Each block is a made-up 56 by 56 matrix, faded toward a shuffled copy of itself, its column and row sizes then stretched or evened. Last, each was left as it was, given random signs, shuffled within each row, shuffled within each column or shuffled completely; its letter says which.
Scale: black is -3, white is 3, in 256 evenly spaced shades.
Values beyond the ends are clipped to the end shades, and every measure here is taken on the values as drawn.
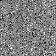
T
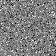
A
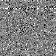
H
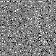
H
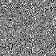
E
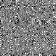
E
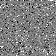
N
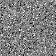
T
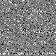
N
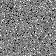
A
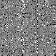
E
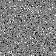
N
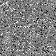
N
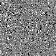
H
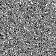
A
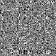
E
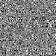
E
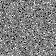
A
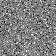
A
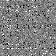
H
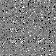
H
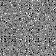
E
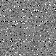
N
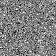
A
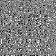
E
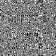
E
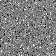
A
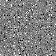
T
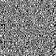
E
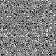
E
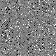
T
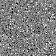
T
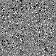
T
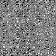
E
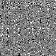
H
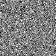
T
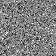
A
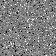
A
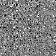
H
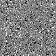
T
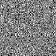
E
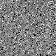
T
